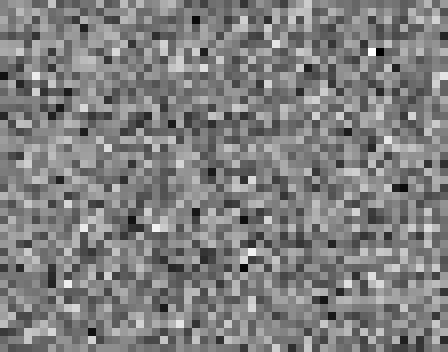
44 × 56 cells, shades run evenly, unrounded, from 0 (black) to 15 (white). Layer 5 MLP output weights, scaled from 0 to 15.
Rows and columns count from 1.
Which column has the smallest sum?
21
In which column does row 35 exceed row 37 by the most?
14
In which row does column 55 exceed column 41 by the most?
38
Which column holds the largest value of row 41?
23
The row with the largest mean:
29
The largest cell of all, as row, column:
7, 47
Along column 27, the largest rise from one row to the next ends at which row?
15
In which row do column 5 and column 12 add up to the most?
12
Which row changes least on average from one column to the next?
25
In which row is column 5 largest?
10
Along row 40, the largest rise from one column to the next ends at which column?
43
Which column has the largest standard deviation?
31
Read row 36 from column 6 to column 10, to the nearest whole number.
6 2 9 14 8
